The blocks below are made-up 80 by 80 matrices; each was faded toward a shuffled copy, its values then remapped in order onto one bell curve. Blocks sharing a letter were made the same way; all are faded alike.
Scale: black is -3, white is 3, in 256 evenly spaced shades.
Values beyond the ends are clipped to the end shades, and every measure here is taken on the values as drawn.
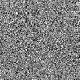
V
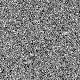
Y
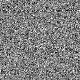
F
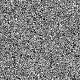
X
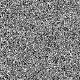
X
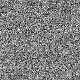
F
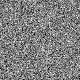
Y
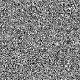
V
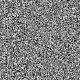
X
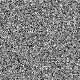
F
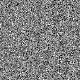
X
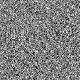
V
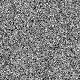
Y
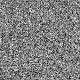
Y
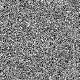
X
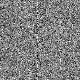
X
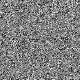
F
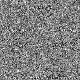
F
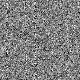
X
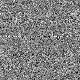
F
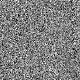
X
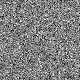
Y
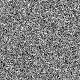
Y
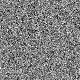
Y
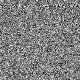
F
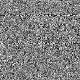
F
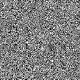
V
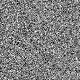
X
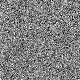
Y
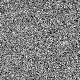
Y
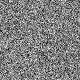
Y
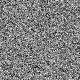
Y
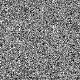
X
